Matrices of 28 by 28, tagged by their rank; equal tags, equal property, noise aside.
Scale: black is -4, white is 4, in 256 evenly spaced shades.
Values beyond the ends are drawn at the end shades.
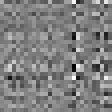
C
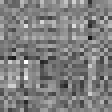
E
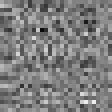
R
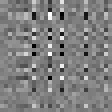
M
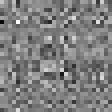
E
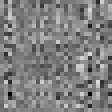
R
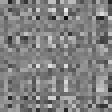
E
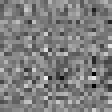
E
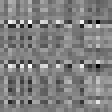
M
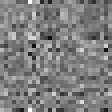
R
